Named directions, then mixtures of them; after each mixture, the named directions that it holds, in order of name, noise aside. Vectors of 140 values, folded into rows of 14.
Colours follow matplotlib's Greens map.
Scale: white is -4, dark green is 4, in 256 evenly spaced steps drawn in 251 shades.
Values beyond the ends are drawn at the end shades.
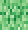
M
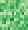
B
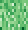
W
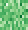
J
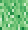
M, W.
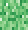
J, M.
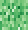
M.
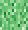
W.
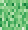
J, W.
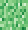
B, J, W.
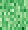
W.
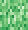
M.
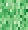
B, J, M.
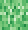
M.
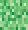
J, M, W.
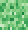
B, J.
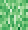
J, M.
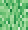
J, M.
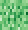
M.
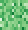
J, M, W.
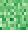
B, J, W.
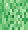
J, M, W.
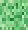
B, J, M.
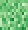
B, J, W.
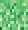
M, W.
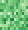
B.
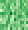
B, M, W.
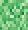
B, M.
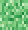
B, J, M.
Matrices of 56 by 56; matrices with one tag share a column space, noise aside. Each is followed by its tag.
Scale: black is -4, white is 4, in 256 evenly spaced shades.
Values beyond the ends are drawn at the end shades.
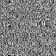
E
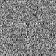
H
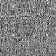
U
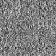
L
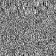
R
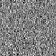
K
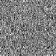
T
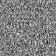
E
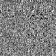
U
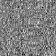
K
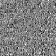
K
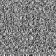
T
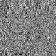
R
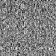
L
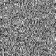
K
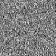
K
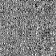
L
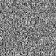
K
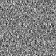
E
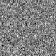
E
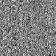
T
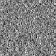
E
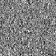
K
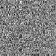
H
